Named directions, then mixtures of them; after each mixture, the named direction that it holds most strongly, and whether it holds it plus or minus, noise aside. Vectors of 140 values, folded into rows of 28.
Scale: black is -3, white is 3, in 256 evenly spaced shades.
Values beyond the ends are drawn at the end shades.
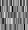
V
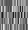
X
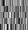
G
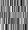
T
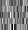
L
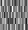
V, minus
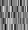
V, plus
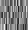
T, plus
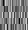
G, plus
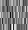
L, minus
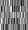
T, plus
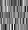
L, plus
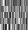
G, minus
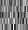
L, plus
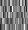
V, minus
